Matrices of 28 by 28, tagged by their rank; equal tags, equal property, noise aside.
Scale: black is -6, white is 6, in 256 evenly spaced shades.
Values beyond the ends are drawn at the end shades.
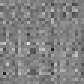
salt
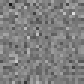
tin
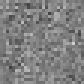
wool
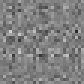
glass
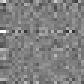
glass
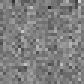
wool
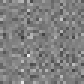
salt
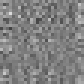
salt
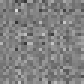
glass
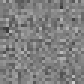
tin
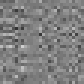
glass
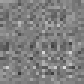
salt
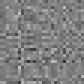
salt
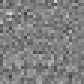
wool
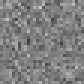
tin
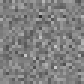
wool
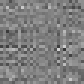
glass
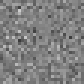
wool
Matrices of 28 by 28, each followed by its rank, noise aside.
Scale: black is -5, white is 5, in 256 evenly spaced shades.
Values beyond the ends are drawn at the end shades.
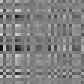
one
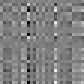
one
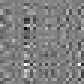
two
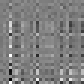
one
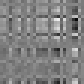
one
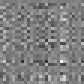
three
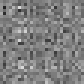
four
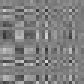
one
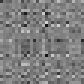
three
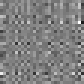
two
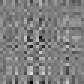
two
